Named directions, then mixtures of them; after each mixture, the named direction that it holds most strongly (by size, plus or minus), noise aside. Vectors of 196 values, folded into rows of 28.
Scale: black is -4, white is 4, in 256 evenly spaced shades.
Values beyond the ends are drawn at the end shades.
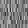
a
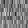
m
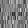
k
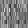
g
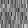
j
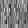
g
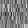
j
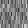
j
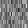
j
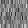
j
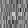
k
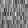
m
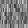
g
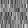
j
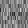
k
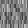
j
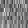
m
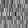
m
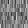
j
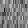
m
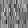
g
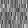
j
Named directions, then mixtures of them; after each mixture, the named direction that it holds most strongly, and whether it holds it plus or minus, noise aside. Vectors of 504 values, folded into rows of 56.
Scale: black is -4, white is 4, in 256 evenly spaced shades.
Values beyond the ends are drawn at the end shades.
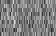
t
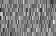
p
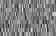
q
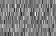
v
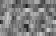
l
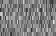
p, plus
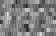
l, plus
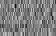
v, minus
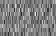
v, plus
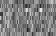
p, minus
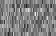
v, plus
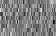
p, minus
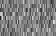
p, plus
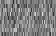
t, minus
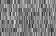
t, plus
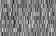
t, minus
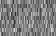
t, minus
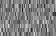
q, minus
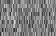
t, plus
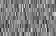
q, plus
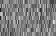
p, plus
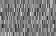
v, minus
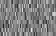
q, plus
